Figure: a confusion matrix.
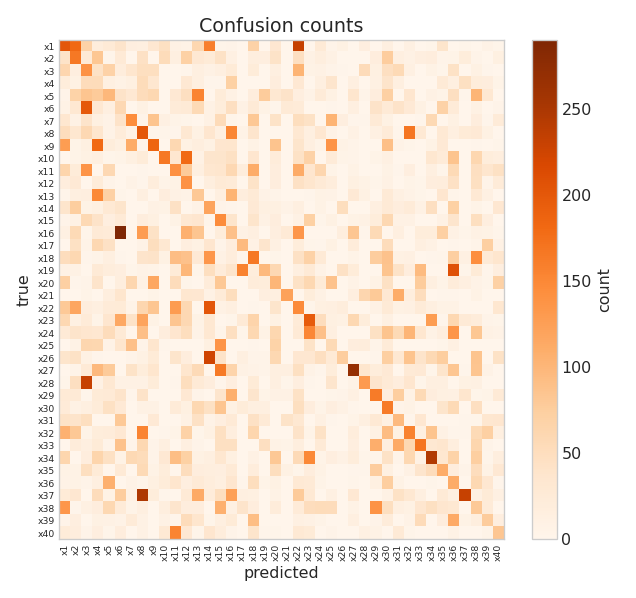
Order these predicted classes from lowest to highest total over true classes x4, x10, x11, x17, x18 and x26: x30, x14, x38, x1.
x1, x30, x38, x14
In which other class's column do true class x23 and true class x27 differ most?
x15
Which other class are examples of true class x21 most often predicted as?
x31
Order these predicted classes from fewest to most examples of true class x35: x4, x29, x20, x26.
x26, x4, x20, x29
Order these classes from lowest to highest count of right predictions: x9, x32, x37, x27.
x32, x9, x37, x27
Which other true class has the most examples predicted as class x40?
x20
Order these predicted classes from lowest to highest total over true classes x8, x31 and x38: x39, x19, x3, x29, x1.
x19, x39, x3, x29, x1
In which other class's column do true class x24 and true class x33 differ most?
x23
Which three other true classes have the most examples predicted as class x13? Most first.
x5, x37, x16
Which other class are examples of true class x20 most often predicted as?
x9
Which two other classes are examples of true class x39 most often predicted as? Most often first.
x36, x18
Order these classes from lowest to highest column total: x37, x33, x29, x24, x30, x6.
x37, x24, x33, x29, x6, x30
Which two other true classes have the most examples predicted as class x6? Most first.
x16, x23
